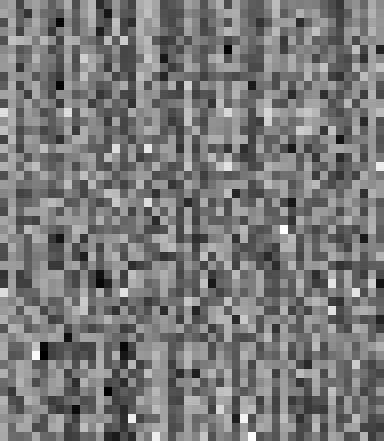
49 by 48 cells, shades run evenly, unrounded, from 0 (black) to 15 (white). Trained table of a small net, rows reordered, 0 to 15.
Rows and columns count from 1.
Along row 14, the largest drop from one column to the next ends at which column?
46
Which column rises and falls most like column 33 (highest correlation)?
7
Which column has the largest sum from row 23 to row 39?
2
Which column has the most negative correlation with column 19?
36
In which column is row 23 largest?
19
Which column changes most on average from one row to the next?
1
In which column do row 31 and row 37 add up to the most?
42
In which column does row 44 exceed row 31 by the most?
13
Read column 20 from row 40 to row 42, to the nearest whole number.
11 10 9
